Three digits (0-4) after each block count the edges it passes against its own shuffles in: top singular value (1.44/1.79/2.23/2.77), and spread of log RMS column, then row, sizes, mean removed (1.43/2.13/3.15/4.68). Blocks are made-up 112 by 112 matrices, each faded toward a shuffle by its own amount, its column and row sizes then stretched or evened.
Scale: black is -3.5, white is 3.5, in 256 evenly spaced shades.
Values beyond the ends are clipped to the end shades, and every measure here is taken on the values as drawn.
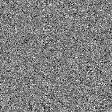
0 1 1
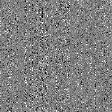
0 3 0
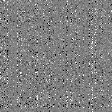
0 3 1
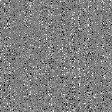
0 3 1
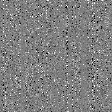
1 3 0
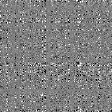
2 3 3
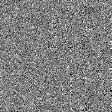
0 2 0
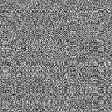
4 0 2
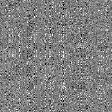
3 3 0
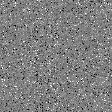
0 1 0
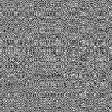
4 0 1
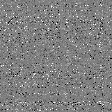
0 1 2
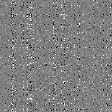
2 3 2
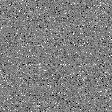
1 0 1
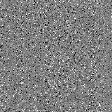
1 2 0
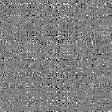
3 2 3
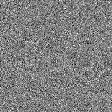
2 0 0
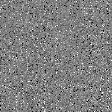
0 2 1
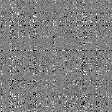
2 3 3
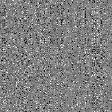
3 2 0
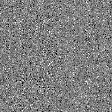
1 2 0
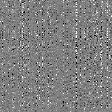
3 3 1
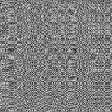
4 0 2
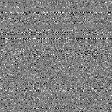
3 0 3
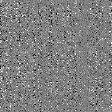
1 3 1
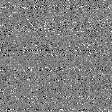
1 0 3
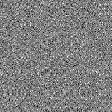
3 0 0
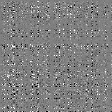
2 3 3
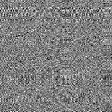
4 0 2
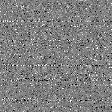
2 0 2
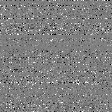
1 0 3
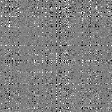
3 3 3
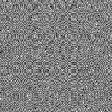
4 0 1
